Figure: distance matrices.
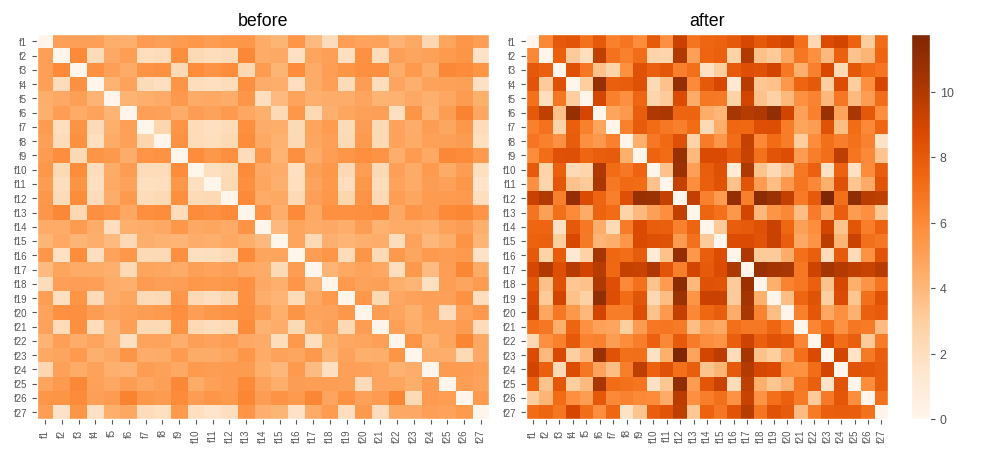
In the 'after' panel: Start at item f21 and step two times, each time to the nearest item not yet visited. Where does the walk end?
f27
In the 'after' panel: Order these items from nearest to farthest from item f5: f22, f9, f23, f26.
f23, f26, f22, f9
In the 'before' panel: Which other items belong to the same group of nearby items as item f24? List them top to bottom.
f1, f18
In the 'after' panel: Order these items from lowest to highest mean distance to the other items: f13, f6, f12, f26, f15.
f13, f26, f15, f6, f12
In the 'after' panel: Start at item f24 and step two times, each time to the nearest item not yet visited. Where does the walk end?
f14
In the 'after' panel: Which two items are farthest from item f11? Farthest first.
f6, f12
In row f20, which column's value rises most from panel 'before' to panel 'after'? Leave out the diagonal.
f17
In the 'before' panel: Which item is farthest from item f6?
f26
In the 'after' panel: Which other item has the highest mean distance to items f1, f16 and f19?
f12
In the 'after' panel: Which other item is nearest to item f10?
f16
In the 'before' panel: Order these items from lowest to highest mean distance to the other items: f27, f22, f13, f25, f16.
f27, f16, f22, f25, f13
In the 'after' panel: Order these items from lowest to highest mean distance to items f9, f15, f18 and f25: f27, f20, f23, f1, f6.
f23, f27, f20, f1, f6
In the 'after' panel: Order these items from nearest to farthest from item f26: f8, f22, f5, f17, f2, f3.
f22, f2, f5, f8, f3, f17
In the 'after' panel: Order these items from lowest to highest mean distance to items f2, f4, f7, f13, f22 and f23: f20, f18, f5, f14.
f5, f18, f20, f14
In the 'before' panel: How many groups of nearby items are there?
7
